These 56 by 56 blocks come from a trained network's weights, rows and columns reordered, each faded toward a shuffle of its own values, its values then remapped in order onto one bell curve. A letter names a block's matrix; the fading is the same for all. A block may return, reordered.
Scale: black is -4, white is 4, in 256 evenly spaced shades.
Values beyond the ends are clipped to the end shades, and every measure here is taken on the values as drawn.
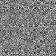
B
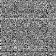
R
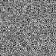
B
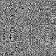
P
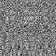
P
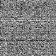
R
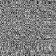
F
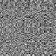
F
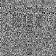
B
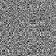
F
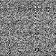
R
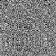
P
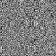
P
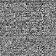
R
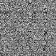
R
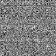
R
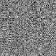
B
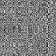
F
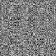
P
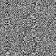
B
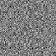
P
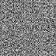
B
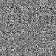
B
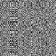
F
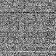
R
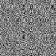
F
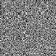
B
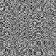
F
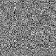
B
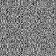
F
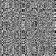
F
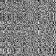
F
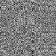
F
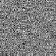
P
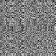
F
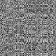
F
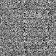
R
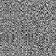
F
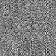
P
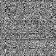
R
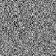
P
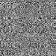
B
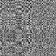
F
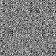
B
